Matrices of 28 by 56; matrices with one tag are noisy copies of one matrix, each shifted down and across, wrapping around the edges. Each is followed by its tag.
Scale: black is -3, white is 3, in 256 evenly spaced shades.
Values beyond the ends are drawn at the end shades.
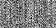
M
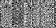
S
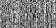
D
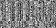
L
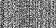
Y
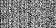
Y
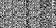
S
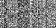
S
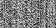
M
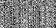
M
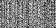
Y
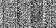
S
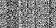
S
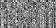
L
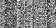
S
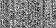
M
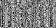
L
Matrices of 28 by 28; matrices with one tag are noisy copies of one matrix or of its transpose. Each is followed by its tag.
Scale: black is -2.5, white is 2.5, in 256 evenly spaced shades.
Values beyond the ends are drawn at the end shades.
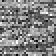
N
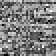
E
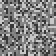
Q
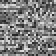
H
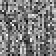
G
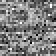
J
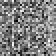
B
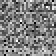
B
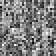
J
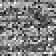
N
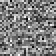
Q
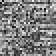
E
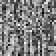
E
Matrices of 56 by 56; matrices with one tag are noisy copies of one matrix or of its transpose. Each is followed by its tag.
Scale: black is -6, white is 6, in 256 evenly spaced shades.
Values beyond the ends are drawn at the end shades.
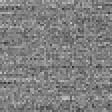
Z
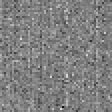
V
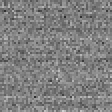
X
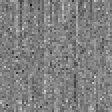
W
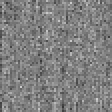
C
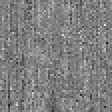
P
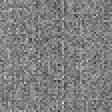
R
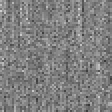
Z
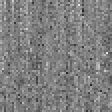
Z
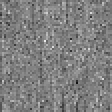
C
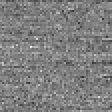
C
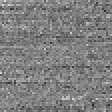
Z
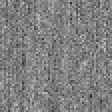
P
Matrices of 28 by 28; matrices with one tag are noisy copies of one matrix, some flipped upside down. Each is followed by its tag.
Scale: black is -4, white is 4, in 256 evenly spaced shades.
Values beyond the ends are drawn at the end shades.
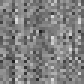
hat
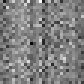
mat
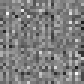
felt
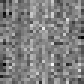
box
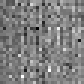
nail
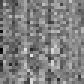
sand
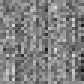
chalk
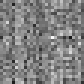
hat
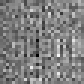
nail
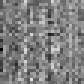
sand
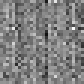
chalk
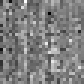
sand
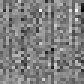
felt
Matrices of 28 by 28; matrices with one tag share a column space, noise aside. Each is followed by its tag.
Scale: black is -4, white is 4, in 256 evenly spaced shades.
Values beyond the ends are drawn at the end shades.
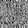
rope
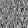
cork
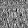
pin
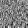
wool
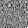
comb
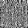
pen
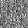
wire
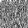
pin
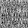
pin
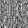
comb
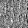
wire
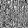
pen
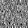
wool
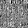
pen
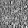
cork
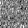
cork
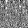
pen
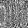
pen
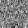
wool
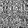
comb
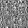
comb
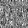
pin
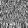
wool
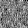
pin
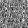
wire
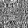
rope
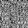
rope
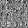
pen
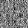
wire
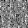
wire
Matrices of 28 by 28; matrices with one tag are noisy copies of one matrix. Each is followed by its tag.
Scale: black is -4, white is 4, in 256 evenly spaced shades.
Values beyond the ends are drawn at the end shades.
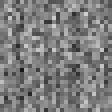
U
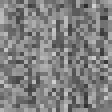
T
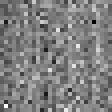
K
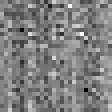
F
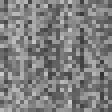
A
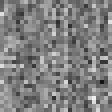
T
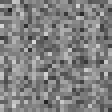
A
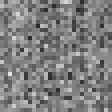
A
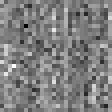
T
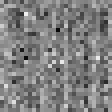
T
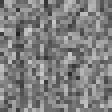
U
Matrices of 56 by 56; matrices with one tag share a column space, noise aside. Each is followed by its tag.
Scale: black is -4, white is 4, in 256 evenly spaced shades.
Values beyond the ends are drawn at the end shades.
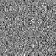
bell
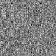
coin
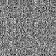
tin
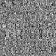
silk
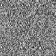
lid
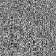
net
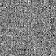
tin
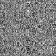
coin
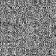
tin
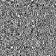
lid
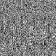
net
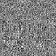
net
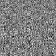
net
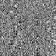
net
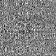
silk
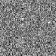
bell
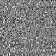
bell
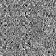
lid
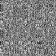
coin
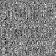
coin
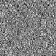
lid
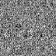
silk
